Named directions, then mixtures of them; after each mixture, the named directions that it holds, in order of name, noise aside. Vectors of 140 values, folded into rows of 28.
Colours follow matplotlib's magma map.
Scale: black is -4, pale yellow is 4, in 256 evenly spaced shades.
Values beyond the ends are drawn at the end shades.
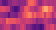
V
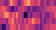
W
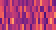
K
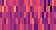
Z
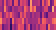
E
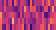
E, K.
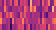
E.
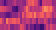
V.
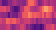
V.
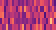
K.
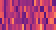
K.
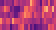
E, V.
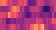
V.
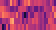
K, W.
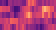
V.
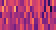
Z.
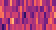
K, W.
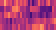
E, V.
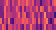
K.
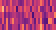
K, Z.
